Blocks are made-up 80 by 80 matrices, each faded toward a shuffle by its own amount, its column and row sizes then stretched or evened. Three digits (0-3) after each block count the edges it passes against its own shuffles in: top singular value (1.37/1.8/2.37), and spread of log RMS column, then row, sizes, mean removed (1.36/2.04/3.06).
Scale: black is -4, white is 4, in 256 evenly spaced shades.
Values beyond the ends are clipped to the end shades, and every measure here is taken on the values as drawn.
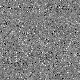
0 0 1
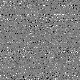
0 0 2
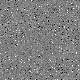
0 1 1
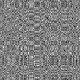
3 1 0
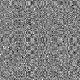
3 1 0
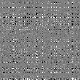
3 2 3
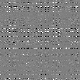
3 2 3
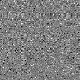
2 0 1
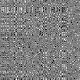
3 2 1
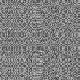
3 0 1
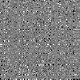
2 2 2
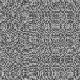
3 1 0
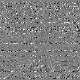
0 1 3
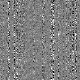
1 3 0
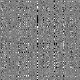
2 3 2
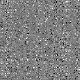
2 2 1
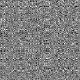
3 2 2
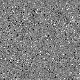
0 0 1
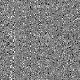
2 2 0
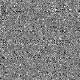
1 1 2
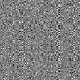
3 2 0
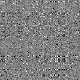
2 1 2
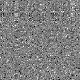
2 0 1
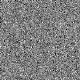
0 1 1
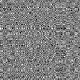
3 0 2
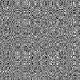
3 2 1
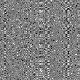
3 2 0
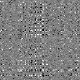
3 2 2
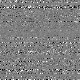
1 0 3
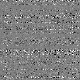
0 1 3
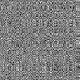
3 1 1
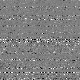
2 0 3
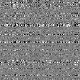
3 1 3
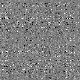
1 1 2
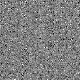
1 1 0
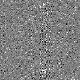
2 2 0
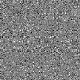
2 1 1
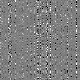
3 3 0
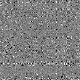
2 1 2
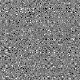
2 1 2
